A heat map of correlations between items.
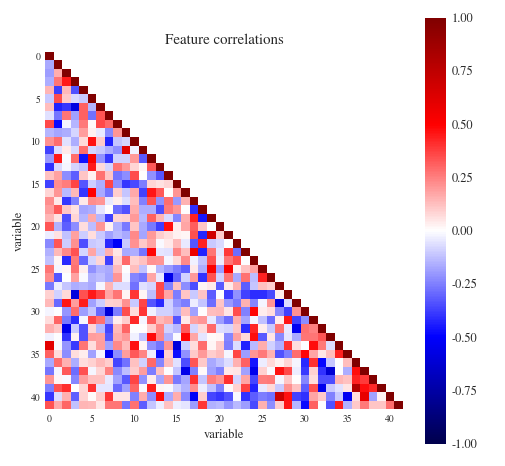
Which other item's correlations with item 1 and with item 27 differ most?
40
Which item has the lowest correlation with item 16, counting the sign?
37
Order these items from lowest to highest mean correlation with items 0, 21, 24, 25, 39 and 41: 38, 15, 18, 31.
15, 18, 31, 38
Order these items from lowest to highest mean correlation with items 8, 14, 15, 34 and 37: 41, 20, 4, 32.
32, 20, 4, 41
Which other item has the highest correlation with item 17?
23
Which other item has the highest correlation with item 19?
21
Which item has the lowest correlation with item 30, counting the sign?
7
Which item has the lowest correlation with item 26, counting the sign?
14
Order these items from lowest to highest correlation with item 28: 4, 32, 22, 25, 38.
25, 22, 32, 38, 4
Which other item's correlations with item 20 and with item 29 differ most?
2
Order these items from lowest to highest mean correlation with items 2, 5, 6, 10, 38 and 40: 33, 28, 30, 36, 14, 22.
30, 33, 22, 14, 36, 28
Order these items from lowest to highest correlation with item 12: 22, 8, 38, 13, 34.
34, 8, 38, 22, 13
